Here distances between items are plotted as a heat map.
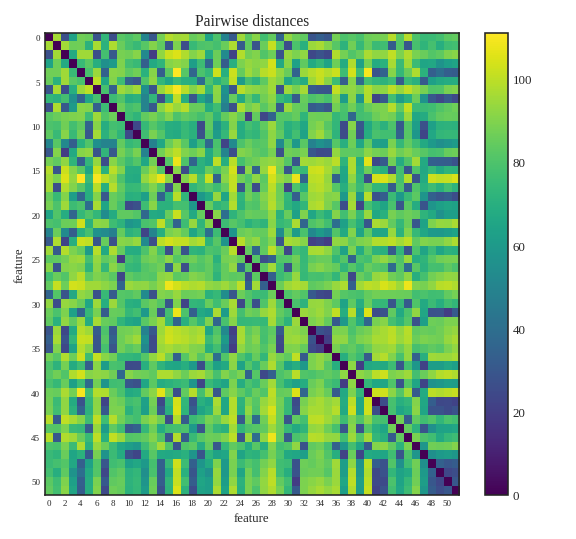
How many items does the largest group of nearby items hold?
11
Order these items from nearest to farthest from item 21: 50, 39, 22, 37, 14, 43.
37, 39, 22, 43, 50, 14
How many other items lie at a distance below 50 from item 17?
7
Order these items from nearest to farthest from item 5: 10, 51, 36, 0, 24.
10, 24, 51, 36, 0
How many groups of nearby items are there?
7
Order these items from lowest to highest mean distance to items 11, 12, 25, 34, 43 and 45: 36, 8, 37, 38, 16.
37, 8, 38, 36, 16
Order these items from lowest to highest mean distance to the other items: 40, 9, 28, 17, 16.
17, 9, 40, 16, 28
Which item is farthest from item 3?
28
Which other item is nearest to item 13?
2
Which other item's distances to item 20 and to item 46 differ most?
16
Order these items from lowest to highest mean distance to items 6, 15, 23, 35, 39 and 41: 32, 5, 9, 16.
5, 32, 9, 16
